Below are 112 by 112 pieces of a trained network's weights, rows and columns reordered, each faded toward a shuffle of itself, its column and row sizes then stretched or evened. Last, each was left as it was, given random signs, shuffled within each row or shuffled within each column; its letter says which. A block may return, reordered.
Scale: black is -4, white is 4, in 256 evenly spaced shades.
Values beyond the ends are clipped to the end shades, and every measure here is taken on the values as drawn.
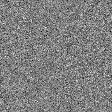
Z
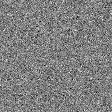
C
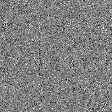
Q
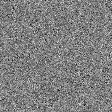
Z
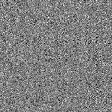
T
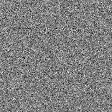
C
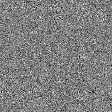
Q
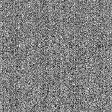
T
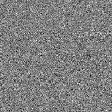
T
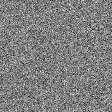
Z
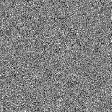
T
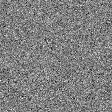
C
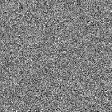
T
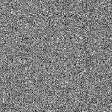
T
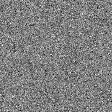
C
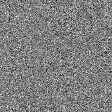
Z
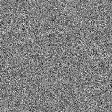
T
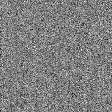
Z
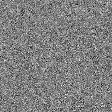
Q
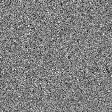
C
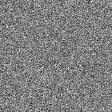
C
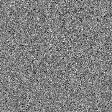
Z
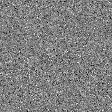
C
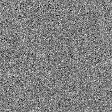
Q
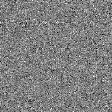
T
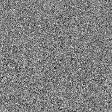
Q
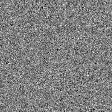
C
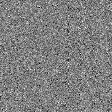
Z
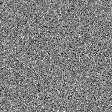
C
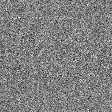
Q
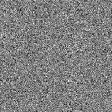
T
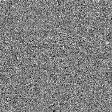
Q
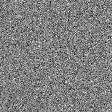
Z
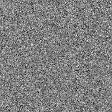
Q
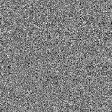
T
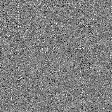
Q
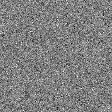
Z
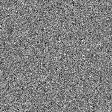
Z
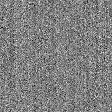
Z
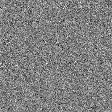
C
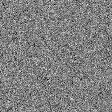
Z
